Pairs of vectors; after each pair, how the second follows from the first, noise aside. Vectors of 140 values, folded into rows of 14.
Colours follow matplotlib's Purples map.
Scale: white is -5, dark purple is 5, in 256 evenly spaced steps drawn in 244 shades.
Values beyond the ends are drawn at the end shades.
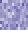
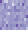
partly zeroed.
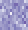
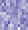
wrapped around.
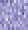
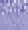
partly zeroed.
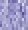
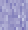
wrapped around, shrunk.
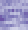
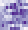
wrapped around, negated, scaled up.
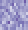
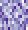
wrapped around, scaled up.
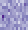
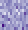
wrapped around.
